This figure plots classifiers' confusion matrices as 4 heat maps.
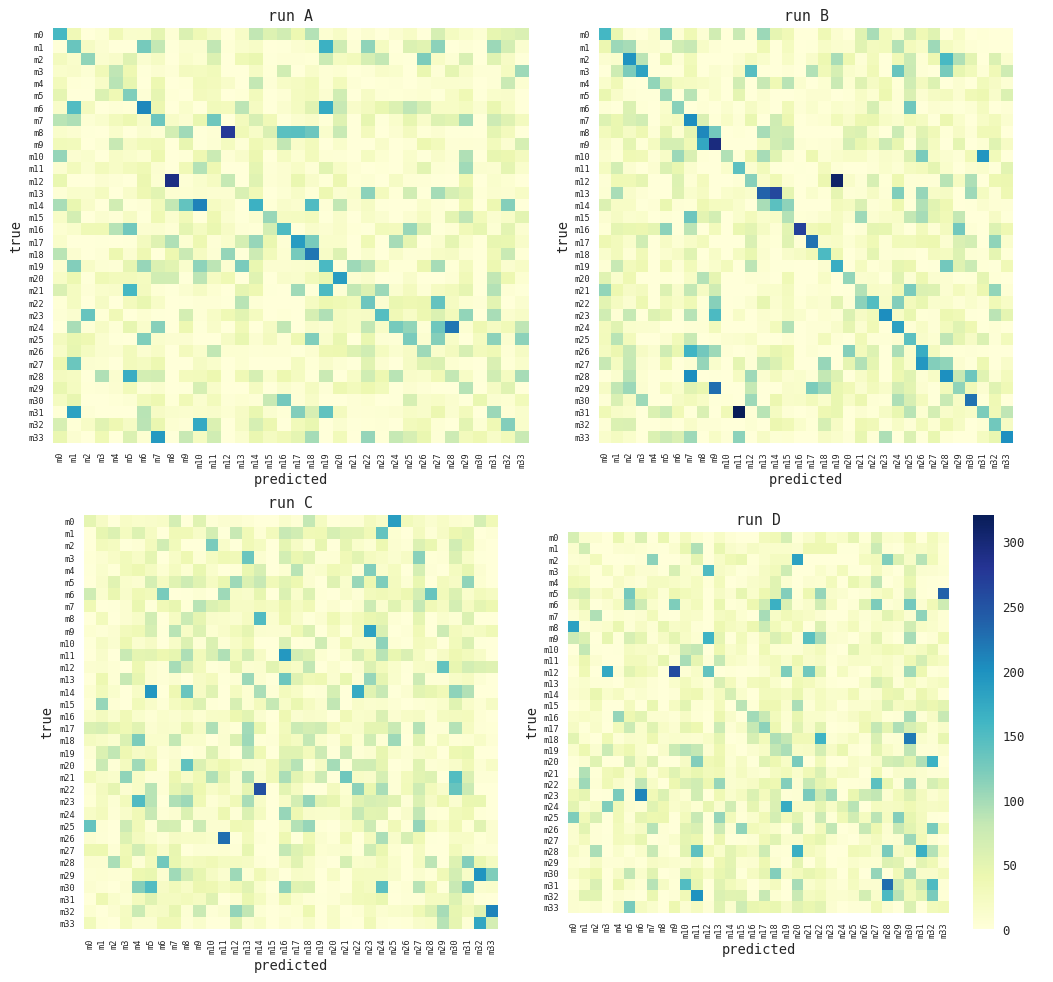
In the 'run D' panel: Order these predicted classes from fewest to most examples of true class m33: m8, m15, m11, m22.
m8, m11, m22, m15
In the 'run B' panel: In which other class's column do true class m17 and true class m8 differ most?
m9
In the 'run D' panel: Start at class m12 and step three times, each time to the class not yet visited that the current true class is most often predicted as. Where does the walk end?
m1
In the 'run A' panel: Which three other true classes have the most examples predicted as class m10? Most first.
m14, m32, m19
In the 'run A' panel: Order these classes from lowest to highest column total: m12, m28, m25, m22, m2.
m2, m12, m28, m25, m22
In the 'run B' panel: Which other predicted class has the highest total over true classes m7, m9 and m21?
m8
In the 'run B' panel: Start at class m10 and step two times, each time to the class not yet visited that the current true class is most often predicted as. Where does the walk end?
m11
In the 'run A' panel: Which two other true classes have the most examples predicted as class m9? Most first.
m14, m8
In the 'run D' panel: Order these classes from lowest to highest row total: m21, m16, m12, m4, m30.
m4, m21, m16, m30, m12
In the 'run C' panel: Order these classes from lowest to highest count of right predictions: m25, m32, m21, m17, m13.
m25, m32, m17, m13, m21
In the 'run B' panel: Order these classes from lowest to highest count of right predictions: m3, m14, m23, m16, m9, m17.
m14, m3, m23, m17, m16, m9
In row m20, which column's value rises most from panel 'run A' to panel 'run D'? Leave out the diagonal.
m32
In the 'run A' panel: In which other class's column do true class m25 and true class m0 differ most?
m6
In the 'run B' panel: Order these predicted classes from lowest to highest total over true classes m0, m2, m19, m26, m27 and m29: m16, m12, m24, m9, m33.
m16, m33, m12, m24, m9
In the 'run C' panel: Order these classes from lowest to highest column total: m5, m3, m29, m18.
m29, m3, m18, m5
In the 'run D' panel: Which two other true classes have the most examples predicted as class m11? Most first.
m32, m28
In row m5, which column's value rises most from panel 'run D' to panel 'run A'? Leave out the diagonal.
m20
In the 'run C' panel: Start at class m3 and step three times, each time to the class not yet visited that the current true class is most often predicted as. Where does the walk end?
m24
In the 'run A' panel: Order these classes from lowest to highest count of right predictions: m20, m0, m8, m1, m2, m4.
m8, m4, m2, m1, m0, m20
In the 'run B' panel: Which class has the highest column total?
m7
